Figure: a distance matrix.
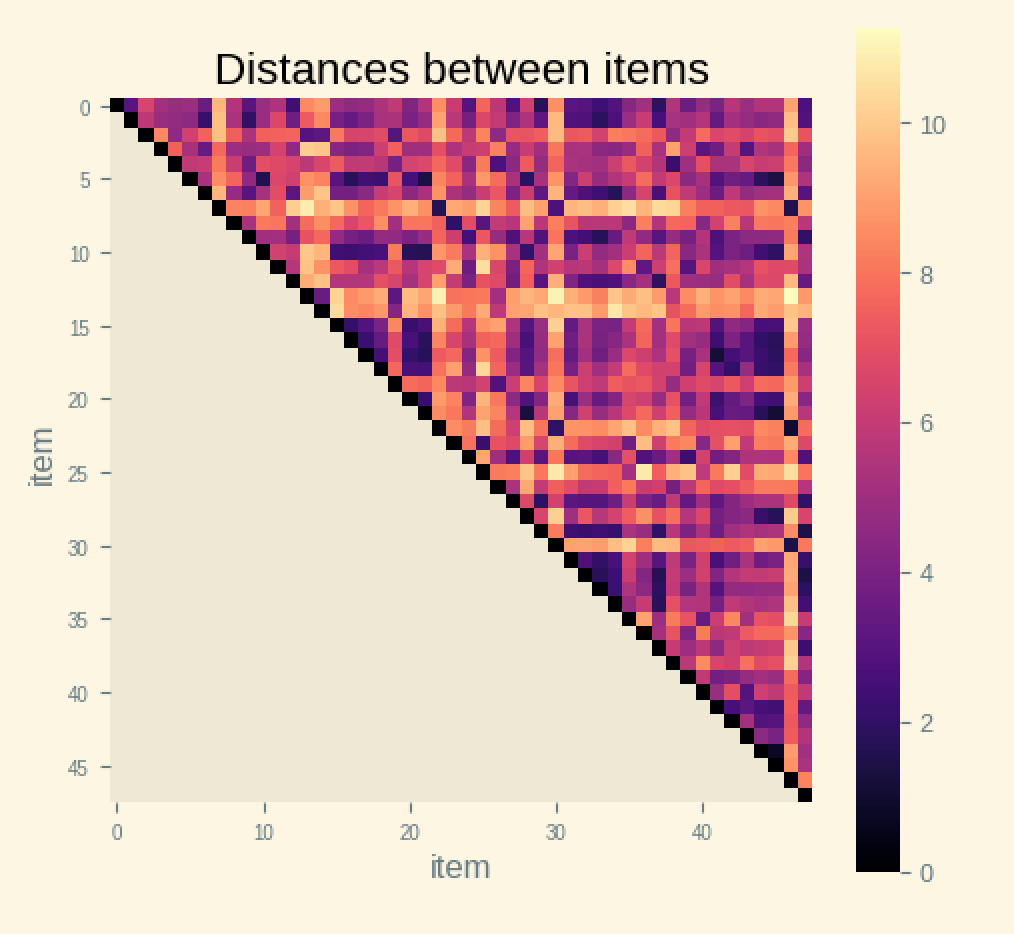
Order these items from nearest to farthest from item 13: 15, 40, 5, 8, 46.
8, 5, 40, 15, 46
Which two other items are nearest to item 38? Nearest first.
4, 26
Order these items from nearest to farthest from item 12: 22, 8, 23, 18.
8, 23, 18, 22
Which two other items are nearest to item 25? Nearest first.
23, 8
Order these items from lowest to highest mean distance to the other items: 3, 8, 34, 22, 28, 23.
34, 3, 28, 8, 23, 22
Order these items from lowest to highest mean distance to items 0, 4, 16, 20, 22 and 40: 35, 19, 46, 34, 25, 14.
34, 35, 19, 46, 25, 14
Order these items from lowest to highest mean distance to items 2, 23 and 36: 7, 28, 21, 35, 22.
35, 21, 28, 22, 7
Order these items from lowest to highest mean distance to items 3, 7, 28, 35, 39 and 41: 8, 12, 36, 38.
12, 8, 36, 38
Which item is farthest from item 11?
25
